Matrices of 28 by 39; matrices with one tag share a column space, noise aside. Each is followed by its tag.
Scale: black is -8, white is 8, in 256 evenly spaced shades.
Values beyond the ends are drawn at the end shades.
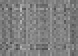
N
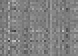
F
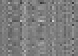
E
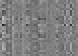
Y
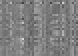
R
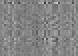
R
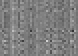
F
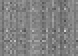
F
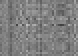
Y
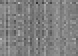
R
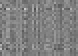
N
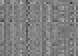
E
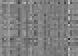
R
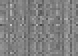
Y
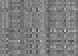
F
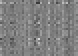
R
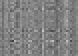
F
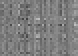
Y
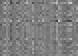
E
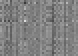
E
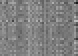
E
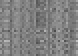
F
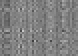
F
